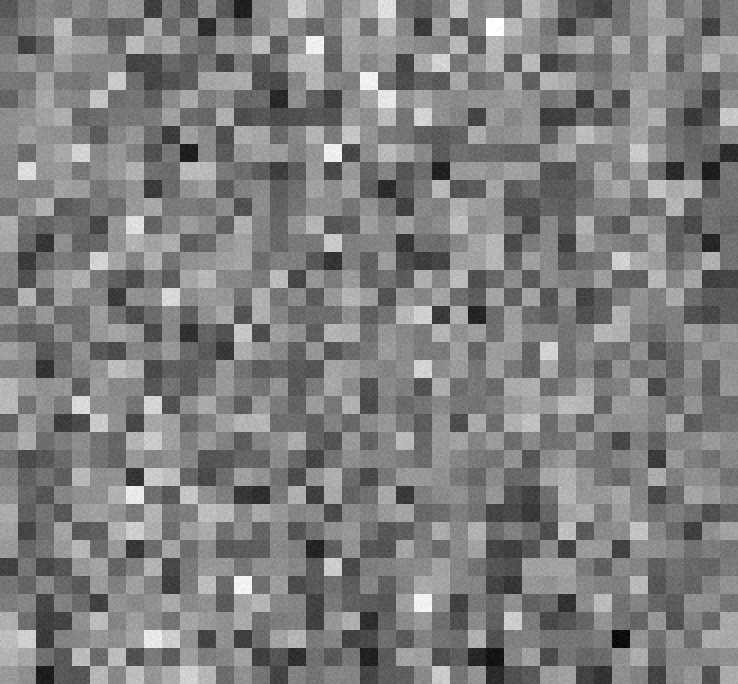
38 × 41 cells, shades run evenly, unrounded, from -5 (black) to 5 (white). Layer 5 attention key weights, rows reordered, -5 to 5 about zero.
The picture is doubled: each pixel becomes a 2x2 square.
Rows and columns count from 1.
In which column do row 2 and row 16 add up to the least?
40
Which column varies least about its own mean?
36
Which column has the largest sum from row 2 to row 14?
28
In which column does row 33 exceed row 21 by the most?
14
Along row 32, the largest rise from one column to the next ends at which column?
19
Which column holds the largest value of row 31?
5
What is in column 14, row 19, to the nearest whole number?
3
